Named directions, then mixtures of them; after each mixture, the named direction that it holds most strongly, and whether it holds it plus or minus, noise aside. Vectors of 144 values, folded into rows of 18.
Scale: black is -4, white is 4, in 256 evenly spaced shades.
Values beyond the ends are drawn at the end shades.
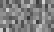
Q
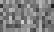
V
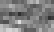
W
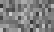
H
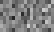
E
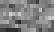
W, minus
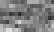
W, plus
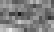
W, plus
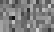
E, plus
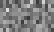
Q, plus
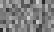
Q, minus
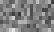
E, minus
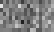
V, minus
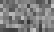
V, minus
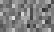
E, minus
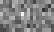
E, minus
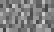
Q, plus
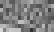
H, plus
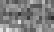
W, plus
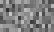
H, plus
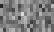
H, plus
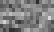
W, minus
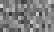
H, minus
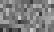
H, minus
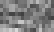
W, plus
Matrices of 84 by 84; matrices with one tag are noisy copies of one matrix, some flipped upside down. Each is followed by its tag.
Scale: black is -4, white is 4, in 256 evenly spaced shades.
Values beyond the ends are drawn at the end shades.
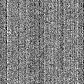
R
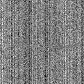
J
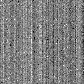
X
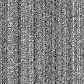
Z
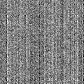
R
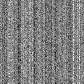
Z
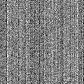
R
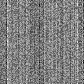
R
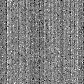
R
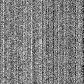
X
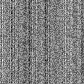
J
